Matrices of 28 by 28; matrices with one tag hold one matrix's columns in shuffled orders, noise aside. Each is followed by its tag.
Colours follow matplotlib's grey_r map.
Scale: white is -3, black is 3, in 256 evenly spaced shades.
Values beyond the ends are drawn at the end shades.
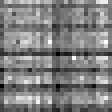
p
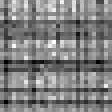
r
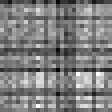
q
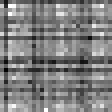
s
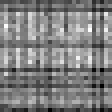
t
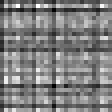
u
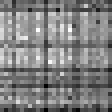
t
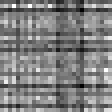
u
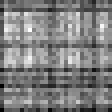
t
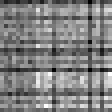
q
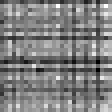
s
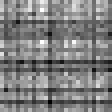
r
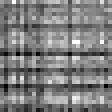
p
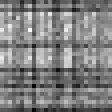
t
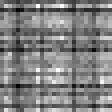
u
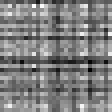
s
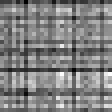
q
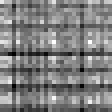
p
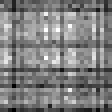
t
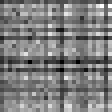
s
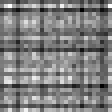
u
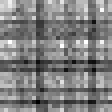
r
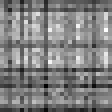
t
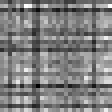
u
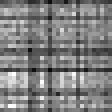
q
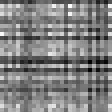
s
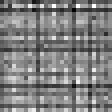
u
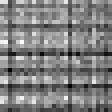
p
